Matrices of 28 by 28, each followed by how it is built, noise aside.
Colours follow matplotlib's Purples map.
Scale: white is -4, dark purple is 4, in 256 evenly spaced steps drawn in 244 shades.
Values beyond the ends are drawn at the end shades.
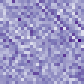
Toeplitz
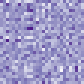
low rank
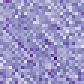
Toeplitz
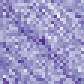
Toeplitz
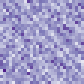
Toeplitz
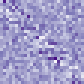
banded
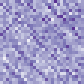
Toeplitz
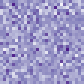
low rank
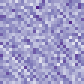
Toeplitz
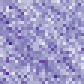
Toeplitz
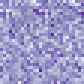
repeating columns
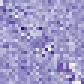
banded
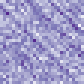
Toeplitz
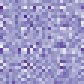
low rank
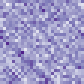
Toeplitz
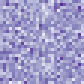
repeating rows
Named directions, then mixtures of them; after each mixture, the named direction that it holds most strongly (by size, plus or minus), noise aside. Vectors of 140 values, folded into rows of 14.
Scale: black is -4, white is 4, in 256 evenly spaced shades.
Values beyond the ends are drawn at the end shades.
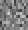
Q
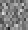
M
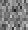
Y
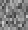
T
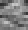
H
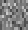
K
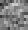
H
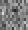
Y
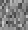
T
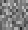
K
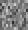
K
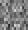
Y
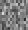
M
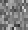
Y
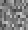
Q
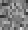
K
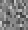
Q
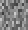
M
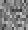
Q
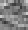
H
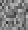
T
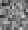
K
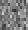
Y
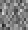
M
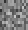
Q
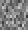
T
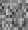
K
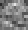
H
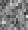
T
